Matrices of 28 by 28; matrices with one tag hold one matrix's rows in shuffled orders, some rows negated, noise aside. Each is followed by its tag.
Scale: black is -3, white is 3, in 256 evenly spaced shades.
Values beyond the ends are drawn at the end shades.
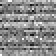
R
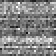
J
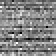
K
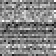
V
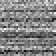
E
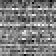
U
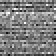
V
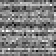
V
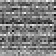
V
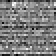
V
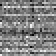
R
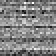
U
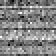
K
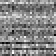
V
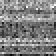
E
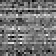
K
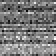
J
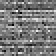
K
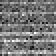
R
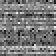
J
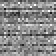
J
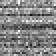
J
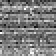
R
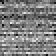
E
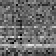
K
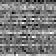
U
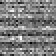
K
